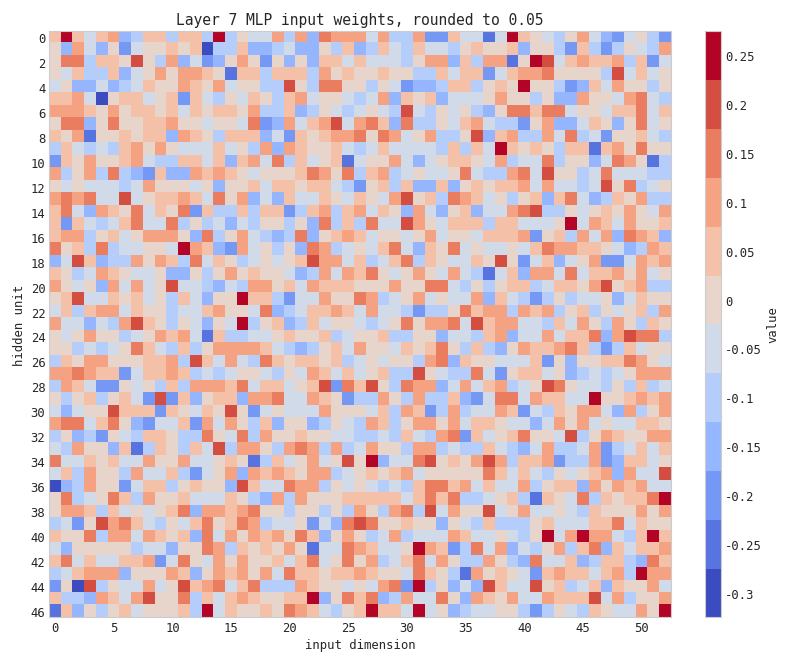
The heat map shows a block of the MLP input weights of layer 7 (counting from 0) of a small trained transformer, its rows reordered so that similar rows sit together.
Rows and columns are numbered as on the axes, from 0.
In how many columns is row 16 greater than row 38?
20
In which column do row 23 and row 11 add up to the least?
10
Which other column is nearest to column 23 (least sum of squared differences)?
28
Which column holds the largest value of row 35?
52
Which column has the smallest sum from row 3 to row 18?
37
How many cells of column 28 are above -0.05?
30
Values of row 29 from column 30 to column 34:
-0.1 0.1 -0.1 -0.1 0.05
